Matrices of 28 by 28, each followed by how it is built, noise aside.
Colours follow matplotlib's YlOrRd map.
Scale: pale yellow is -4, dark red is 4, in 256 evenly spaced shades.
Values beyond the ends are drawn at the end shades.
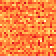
blocks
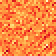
Hankel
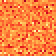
uneven rows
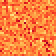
banded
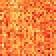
blocks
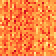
blocks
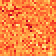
banded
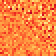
upper triangular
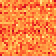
blocks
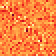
banded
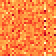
uneven columns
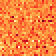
uneven rows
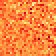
upper triangular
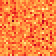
uneven columns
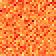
Hankel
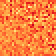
upper triangular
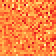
upper triangular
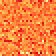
uneven rows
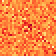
banded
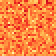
blocks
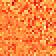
upper triangular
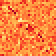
banded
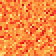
Hankel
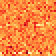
uneven rows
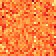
uneven columns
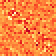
banded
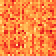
blocks
